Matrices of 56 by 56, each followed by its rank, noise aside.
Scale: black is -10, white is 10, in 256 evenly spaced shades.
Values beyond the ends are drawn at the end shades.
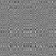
two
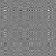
two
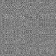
five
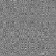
five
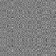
three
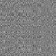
five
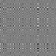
one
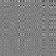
one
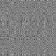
four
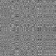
four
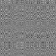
three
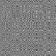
three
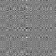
three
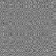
four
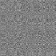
five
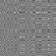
two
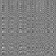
two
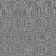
five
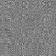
five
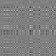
one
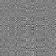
three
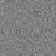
five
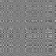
two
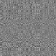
five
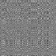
three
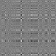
one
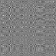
three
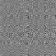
four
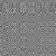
four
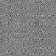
four
